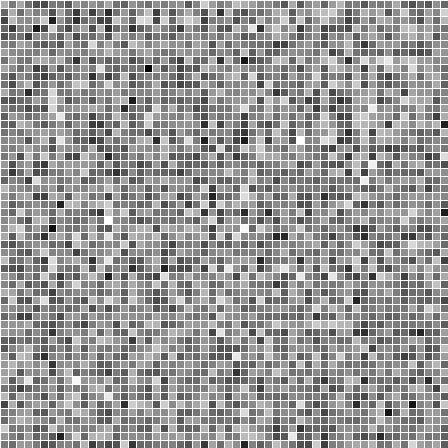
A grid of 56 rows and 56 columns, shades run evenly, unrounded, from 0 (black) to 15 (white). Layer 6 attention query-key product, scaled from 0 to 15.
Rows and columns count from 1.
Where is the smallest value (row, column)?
9, 19
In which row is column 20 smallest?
18
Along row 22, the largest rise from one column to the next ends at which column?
45
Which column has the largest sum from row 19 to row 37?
31
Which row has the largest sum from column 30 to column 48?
41
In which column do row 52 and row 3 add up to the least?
14
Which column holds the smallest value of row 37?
7
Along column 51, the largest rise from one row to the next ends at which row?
13
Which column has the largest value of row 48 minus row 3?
10
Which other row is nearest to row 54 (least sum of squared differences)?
50
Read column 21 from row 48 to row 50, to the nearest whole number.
4 6 5
